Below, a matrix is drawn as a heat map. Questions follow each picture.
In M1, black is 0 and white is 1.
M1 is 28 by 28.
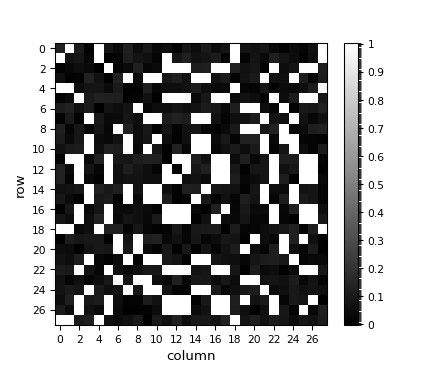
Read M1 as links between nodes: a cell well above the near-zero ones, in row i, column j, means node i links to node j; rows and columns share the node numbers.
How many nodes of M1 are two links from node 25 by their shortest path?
5
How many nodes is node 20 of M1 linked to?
4
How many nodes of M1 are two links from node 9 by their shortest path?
4
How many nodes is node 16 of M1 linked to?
9
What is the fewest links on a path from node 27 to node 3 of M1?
7
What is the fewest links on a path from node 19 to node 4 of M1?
4
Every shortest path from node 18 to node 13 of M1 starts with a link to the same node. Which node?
node 1
